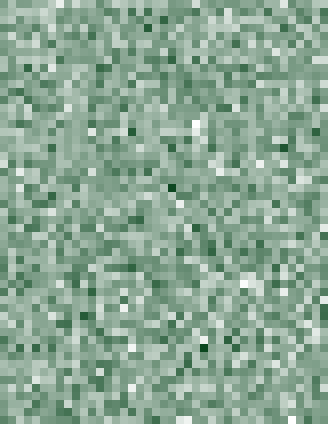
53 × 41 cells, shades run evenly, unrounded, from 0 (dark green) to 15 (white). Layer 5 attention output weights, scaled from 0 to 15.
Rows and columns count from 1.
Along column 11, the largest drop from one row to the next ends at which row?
40
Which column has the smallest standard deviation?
6
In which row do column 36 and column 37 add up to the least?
19
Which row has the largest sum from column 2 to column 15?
1
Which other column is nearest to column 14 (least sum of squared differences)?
31
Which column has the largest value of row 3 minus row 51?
27
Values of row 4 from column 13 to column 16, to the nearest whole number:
7 9 10 7
